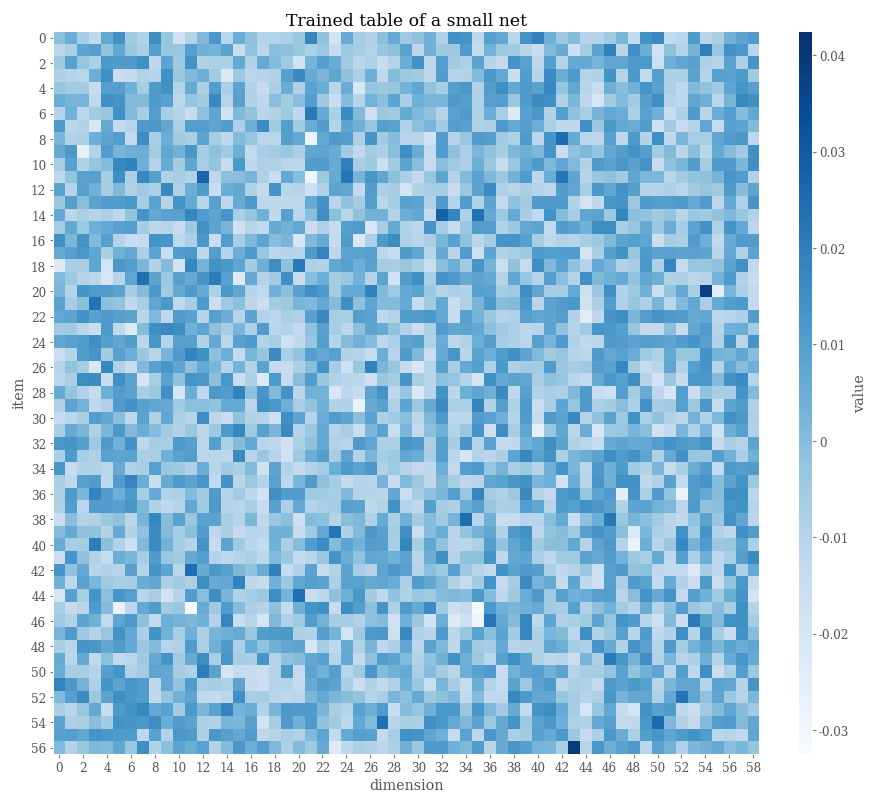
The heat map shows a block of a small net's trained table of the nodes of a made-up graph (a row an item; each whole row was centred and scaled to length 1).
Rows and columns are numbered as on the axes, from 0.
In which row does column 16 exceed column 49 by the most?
56
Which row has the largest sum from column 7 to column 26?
53
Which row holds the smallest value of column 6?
23
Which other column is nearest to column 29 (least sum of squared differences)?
22
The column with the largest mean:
46
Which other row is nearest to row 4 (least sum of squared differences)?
5
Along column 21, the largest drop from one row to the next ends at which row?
11
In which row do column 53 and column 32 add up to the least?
42
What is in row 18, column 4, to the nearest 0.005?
-0.02
